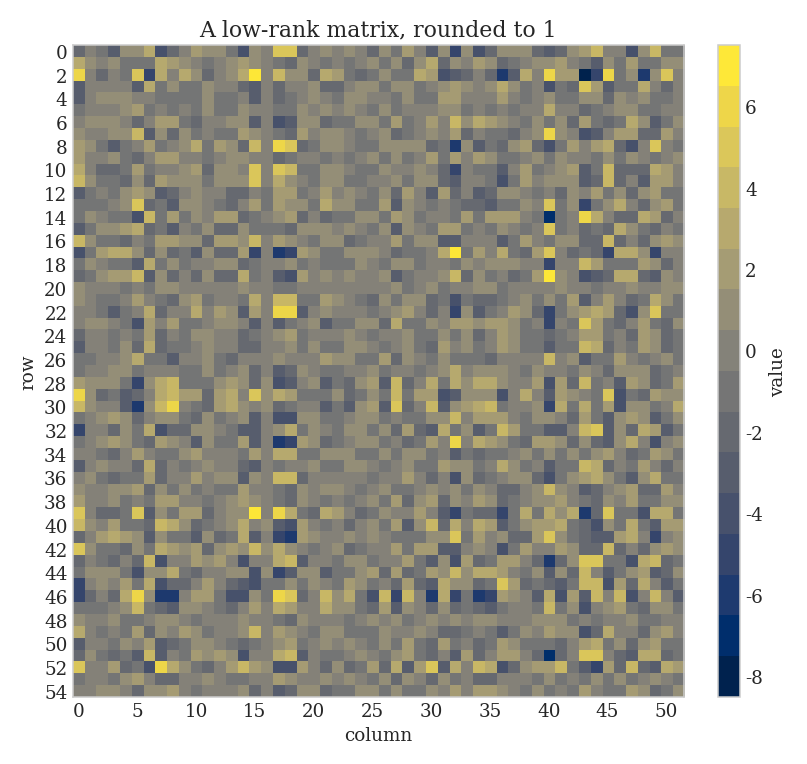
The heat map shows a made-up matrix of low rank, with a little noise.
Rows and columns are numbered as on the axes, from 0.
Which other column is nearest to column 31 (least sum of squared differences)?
11
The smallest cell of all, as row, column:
2, 43
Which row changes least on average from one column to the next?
20
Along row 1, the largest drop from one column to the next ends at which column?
31
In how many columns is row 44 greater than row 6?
10
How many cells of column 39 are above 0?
19
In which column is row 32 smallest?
0
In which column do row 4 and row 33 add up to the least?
17
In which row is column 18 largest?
22
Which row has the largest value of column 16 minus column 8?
46
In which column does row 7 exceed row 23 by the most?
40
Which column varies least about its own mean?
16
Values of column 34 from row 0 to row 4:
-4 2 0 0 0
